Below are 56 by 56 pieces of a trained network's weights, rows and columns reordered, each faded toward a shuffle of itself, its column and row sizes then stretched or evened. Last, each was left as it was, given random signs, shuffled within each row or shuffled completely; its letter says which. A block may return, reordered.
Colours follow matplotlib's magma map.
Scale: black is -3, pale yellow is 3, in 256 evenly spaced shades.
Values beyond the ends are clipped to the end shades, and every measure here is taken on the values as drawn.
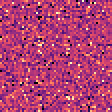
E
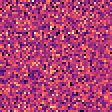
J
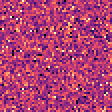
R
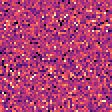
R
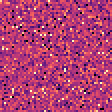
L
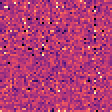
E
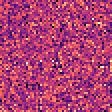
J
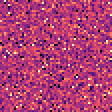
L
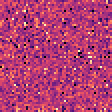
E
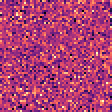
J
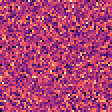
R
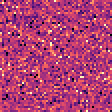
L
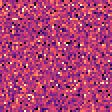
R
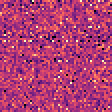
J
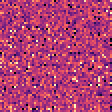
E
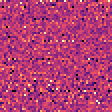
R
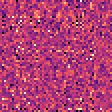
E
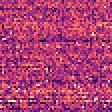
R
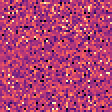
J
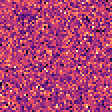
L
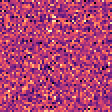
E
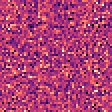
E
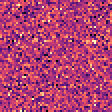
J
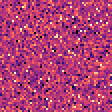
L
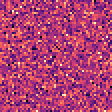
L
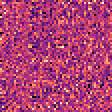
E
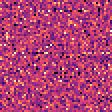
R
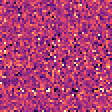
J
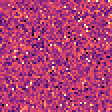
L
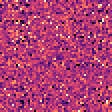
J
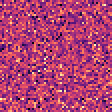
E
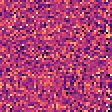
E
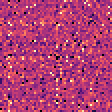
E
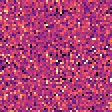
J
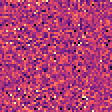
E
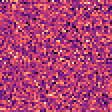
R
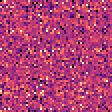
J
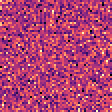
L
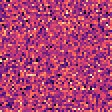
R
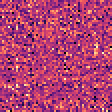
J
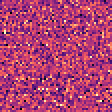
R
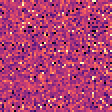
J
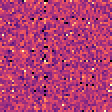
E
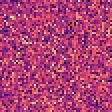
L
